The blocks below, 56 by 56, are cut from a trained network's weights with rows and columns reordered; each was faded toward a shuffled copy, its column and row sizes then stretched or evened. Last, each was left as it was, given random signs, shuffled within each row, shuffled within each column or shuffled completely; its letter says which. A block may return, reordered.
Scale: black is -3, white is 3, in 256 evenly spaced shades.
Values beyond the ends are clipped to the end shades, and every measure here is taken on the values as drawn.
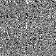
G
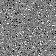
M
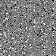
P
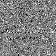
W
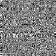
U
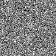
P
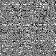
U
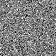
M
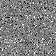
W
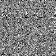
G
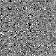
U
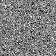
P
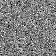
M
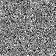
M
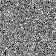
M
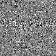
G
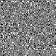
U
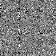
G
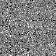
G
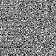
U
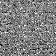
W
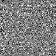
U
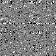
G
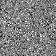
W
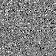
W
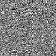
U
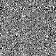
G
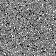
M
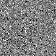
P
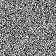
M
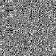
U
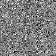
G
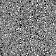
P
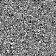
P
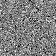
M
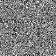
G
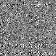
G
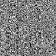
U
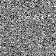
G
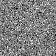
M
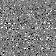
W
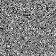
W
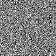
G
